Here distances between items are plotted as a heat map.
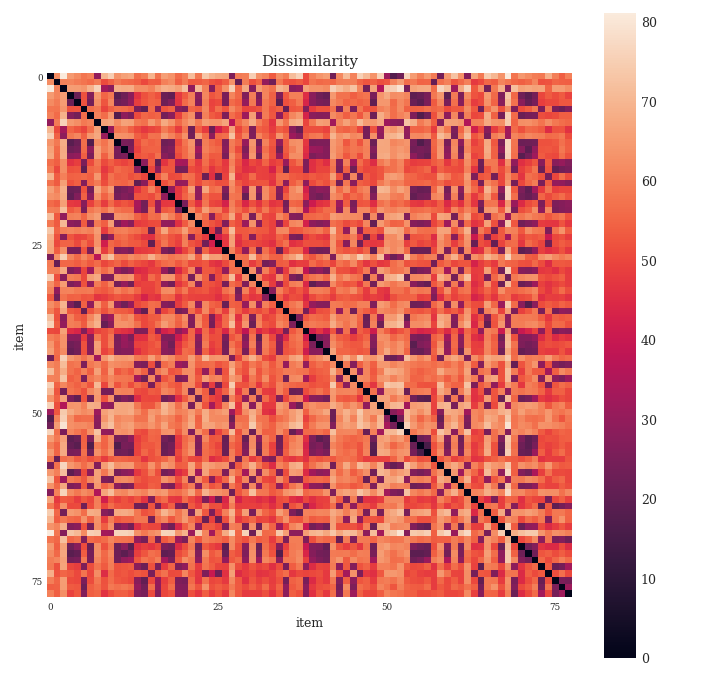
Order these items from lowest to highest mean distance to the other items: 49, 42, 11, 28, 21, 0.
11, 28, 21, 49, 42, 0
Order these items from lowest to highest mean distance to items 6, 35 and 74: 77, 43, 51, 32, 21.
77, 43, 32, 21, 51
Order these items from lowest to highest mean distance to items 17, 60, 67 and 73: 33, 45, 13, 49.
13, 45, 33, 49
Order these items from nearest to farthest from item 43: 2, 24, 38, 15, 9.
38, 15, 24, 9, 2
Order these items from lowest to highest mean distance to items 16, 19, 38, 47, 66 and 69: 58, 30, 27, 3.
30, 3, 58, 27
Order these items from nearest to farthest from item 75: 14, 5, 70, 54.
14, 5, 70, 54
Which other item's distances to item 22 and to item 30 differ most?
68
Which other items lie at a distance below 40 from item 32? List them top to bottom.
1, 28, 33, 57
